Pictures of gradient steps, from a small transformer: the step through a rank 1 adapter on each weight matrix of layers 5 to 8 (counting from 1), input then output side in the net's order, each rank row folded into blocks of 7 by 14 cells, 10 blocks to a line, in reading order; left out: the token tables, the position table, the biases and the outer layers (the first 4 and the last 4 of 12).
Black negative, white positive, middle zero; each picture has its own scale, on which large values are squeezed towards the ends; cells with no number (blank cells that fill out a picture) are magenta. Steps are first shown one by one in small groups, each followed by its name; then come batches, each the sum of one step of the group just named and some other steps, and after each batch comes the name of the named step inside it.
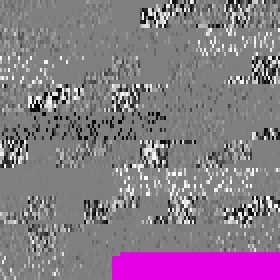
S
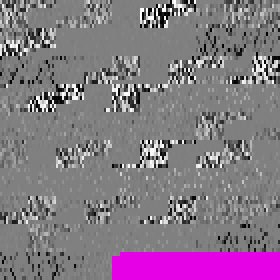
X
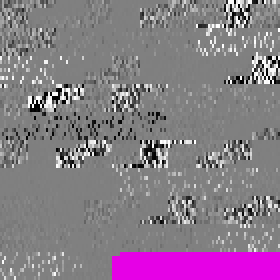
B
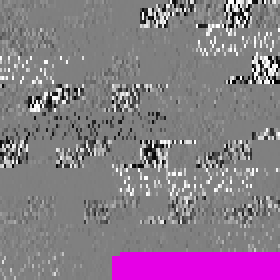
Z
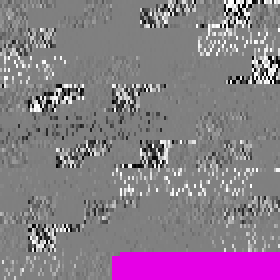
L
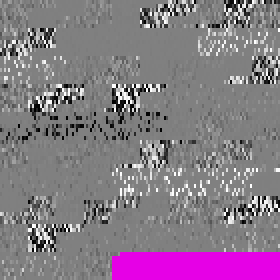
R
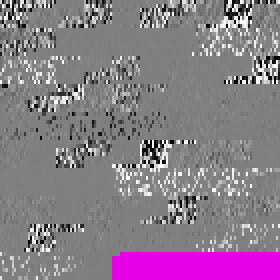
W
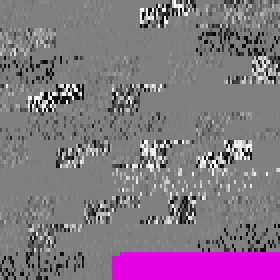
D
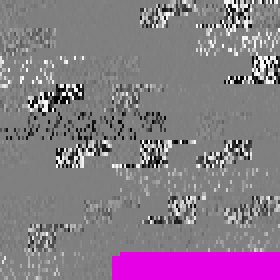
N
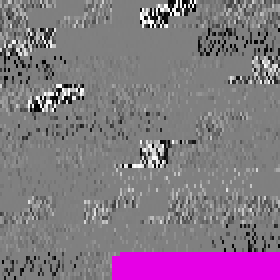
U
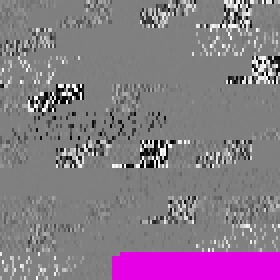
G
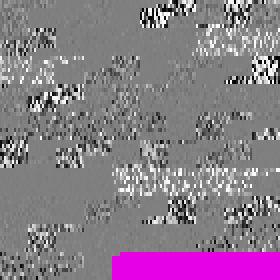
Z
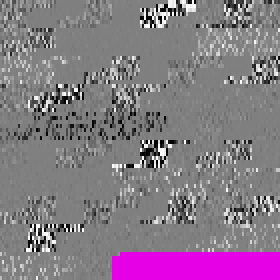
R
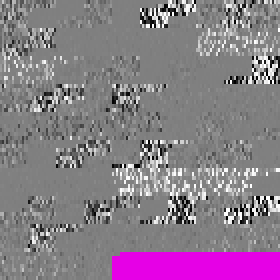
L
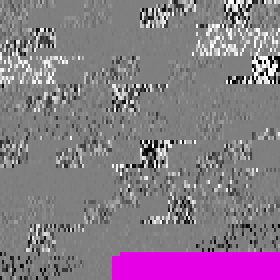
Z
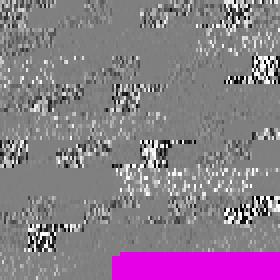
N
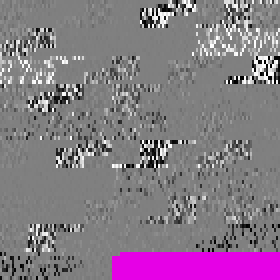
N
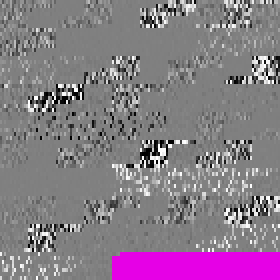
G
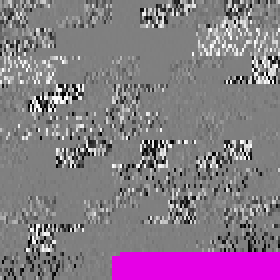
W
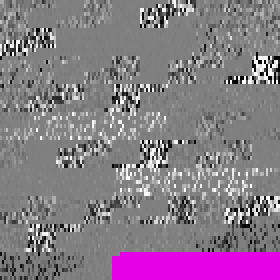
X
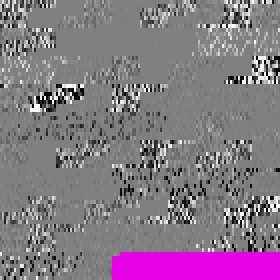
G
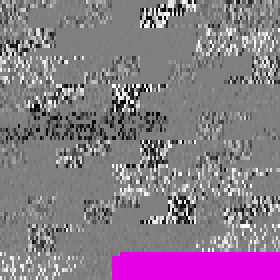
R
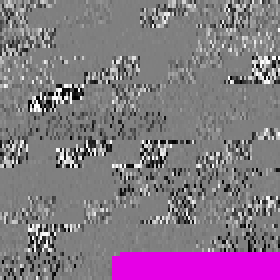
N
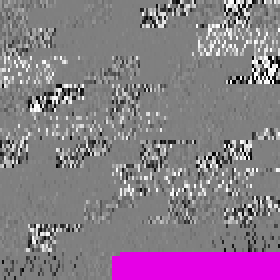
L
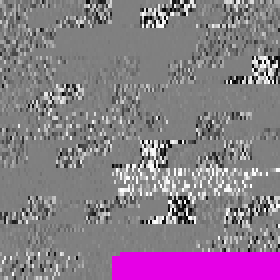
U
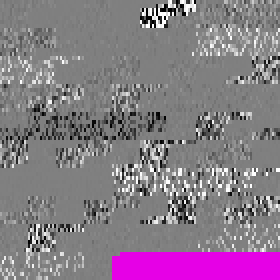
S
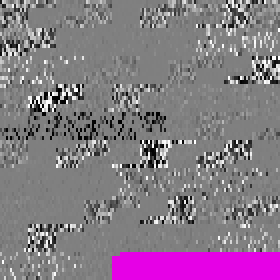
B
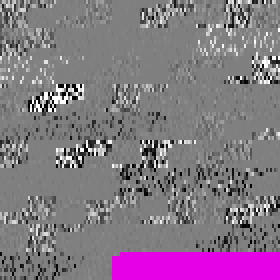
Z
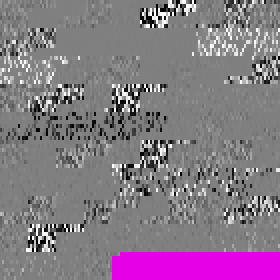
R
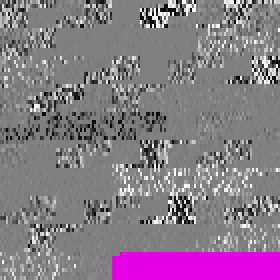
L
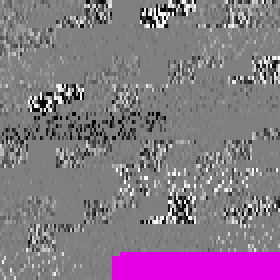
S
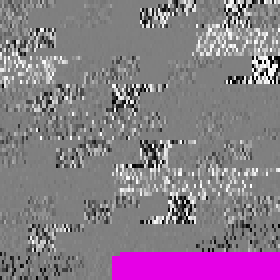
L
